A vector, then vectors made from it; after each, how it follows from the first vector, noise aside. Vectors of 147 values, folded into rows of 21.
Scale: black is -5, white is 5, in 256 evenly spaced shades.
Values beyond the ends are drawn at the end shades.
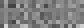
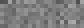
reversed, negated, shrunk.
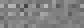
negated, partly zeroed.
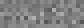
wrapped around, shrunk.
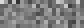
reversed.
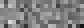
negated.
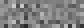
negated.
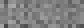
negated, shrunk.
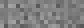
negated, shrunk.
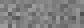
wrapped around, negated, shrunk.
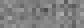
wrapped around, negated, shrunk.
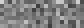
reversed.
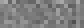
reversed, shrunk.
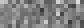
reversed.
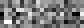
wrapped around, negated, scaled up.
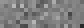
negated, partly zeroed.
